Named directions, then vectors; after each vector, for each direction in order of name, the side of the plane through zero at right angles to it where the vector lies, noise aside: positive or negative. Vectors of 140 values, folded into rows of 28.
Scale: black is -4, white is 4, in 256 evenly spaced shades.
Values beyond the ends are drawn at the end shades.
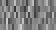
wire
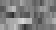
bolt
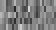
negative, positive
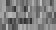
negative, positive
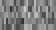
negative, negative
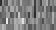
positive, positive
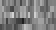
negative, negative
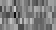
positive, negative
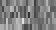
positive, positive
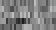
negative, negative
